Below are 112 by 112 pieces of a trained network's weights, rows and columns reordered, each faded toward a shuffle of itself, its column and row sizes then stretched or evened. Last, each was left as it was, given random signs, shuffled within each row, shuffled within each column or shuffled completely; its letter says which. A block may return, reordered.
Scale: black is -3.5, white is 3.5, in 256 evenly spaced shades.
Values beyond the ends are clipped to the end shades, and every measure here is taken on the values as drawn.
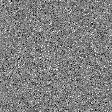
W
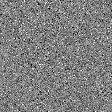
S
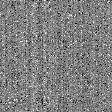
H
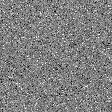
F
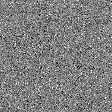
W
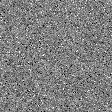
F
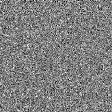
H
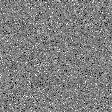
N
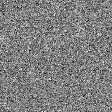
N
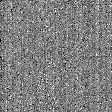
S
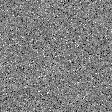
F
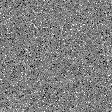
F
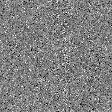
S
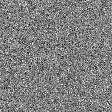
N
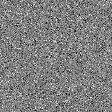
W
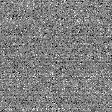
H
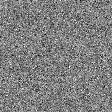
N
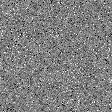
F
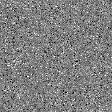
W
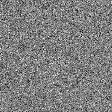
W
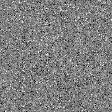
W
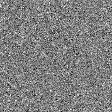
W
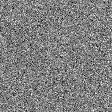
S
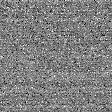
N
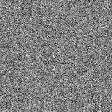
H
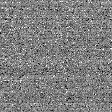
H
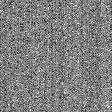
S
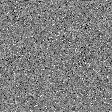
F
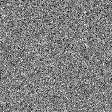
S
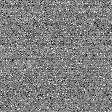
N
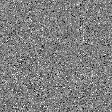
W
